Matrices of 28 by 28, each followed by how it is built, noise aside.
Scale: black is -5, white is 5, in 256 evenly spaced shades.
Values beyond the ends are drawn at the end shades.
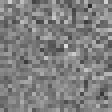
upper triangular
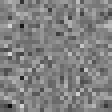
low rank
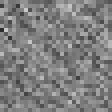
Toeplitz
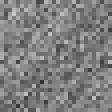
Hankel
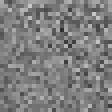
upper triangular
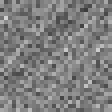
Hankel
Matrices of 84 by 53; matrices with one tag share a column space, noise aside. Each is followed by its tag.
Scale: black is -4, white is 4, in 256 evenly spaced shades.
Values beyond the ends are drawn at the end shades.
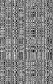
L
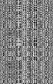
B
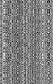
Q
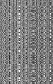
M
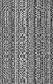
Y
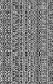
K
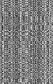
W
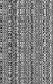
Q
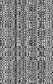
B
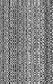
M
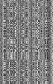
L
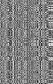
B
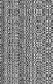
Q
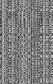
Y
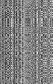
Y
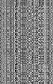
M
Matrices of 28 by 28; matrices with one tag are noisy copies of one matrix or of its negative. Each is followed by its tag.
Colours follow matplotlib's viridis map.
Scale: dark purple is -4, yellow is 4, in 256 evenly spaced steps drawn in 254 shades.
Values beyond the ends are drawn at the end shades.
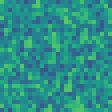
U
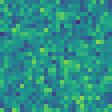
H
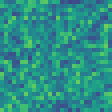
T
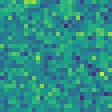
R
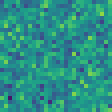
R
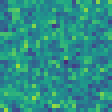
H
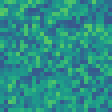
R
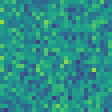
T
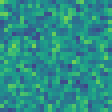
U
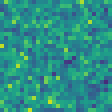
H
